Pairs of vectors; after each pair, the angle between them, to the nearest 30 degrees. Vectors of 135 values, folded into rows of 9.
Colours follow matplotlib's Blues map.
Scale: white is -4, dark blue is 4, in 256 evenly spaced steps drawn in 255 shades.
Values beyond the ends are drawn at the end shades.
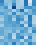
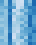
60 degrees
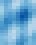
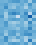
90 degrees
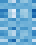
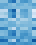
150 degrees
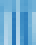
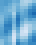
120 degrees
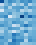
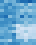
60 degrees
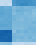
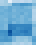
60 degrees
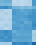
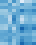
60 degrees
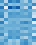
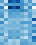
30 degrees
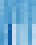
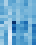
150 degrees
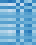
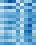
30 degrees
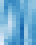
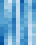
120 degrees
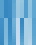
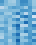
120 degrees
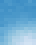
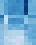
60 degrees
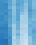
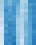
90 degrees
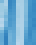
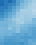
90 degrees
